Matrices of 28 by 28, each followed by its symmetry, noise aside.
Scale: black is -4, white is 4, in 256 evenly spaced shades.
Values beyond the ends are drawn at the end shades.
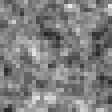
antisymmetric.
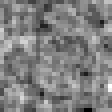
antisymmetric.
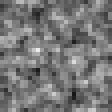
same after a half turn.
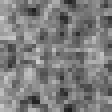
mirrored top to bottom.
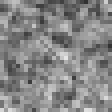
no symmetry.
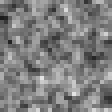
no symmetry.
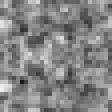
mirrored top to bottom.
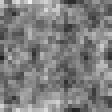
mirrored top to bottom.
